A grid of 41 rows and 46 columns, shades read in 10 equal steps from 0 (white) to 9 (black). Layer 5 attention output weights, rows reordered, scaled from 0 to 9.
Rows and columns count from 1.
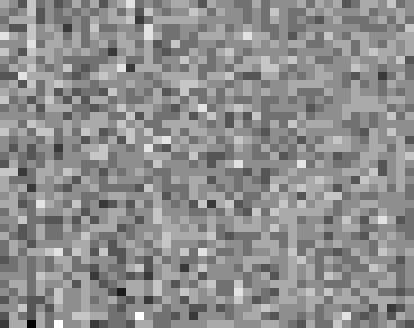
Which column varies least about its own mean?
32
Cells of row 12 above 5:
4
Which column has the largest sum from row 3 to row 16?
10
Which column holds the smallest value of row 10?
3
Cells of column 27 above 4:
11
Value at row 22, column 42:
2
